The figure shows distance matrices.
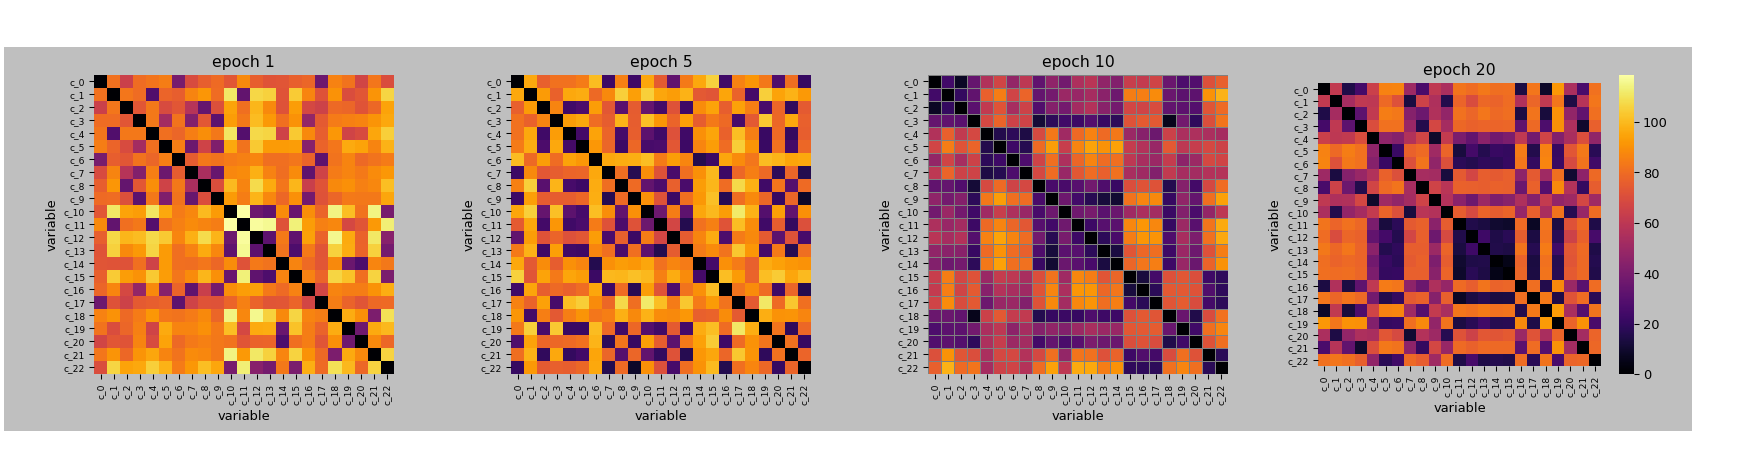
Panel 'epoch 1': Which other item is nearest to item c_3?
c_9
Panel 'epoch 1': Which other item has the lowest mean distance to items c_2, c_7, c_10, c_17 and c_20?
c_0
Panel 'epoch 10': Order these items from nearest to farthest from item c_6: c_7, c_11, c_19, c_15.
c_7, c_19, c_15, c_11
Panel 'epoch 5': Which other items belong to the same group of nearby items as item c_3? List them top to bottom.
c_17
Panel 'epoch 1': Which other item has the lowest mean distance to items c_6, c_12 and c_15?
c_13
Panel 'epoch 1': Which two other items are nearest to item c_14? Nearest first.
c_20, c_19
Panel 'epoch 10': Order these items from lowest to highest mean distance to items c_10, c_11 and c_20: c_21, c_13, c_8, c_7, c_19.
c_8, c_13, c_19, c_7, c_21
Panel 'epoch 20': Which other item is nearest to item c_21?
c_3
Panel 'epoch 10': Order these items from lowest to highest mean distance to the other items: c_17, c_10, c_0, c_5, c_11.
c_10, c_0, c_11, c_17, c_5
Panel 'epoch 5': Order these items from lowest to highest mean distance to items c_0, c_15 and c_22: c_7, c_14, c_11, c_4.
c_7, c_14, c_11, c_4
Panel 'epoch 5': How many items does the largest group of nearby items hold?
9
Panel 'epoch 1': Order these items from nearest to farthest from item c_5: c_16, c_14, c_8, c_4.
c_16, c_8, c_4, c_14
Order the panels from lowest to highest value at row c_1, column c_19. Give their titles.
epoch 10, epoch 1, epoch 20, epoch 5
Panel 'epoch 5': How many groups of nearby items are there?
5
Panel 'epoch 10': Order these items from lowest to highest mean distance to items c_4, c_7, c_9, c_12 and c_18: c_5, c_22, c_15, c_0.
c_0, c_5, c_15, c_22
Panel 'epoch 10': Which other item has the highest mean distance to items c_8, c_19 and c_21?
c_5
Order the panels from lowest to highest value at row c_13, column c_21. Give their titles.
epoch 5, epoch 10, epoch 20, epoch 1
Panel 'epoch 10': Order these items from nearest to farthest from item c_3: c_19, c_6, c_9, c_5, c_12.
c_9, c_12, c_19, c_6, c_5
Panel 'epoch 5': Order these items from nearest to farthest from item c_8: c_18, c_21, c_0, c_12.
c_21, c_12, c_0, c_18
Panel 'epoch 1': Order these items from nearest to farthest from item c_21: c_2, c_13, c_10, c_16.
c_2, c_16, c_13, c_10
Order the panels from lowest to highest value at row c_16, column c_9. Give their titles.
epoch 5, epoch 1, epoch 20, epoch 10
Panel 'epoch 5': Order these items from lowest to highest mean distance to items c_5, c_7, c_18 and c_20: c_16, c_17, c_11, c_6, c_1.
c_16, c_11, c_1, c_17, c_6
